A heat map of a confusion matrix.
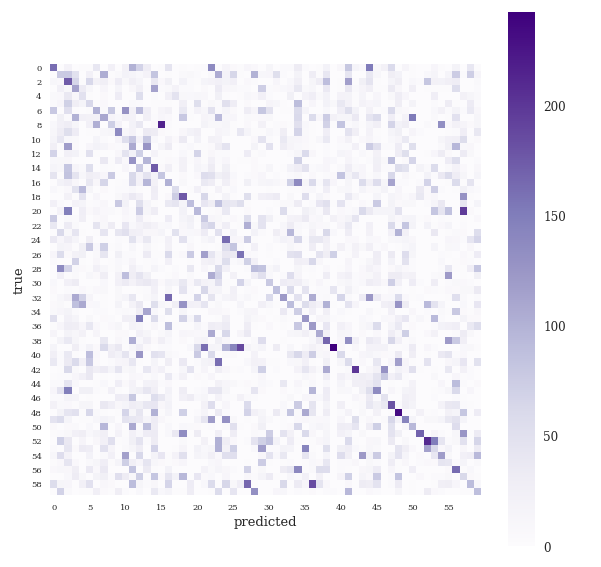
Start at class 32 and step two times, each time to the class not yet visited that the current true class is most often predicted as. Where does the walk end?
34
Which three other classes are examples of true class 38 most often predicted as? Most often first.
41, 55, 11
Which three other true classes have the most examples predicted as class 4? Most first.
33, 17, 32
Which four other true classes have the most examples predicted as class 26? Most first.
39, 30, 19, 9
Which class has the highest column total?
2
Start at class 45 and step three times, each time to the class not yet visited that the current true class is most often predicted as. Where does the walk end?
23
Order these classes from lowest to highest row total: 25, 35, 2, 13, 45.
25, 13, 35, 45, 2
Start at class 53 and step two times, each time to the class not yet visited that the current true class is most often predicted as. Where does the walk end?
12
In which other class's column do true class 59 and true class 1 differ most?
7
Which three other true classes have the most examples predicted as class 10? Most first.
6, 54, 29
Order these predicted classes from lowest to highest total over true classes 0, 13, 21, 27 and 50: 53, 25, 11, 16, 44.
53, 25, 16, 44, 11
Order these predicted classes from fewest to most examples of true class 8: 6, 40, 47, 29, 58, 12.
58, 29, 12, 47, 40, 6
